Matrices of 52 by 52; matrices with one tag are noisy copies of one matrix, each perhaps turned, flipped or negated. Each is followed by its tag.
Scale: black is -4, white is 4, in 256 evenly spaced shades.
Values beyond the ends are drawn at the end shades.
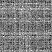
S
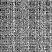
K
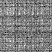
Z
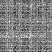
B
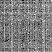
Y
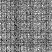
B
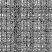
B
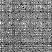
Y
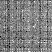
Y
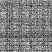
B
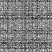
S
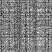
Z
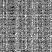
Z
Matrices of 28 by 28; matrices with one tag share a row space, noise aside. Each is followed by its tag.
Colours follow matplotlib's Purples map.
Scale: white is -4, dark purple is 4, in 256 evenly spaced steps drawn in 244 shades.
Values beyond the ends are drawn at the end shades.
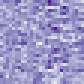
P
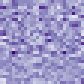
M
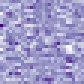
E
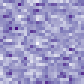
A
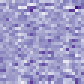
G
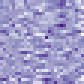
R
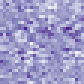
G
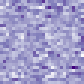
M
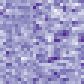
P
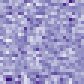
A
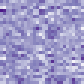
M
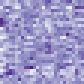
E
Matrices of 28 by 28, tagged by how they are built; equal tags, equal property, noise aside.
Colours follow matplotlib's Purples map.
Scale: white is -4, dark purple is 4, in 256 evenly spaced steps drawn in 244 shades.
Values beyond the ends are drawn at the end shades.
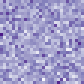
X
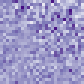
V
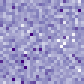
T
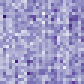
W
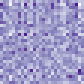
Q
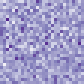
X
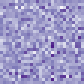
Q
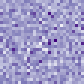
Q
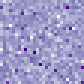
T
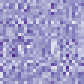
Q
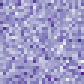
X
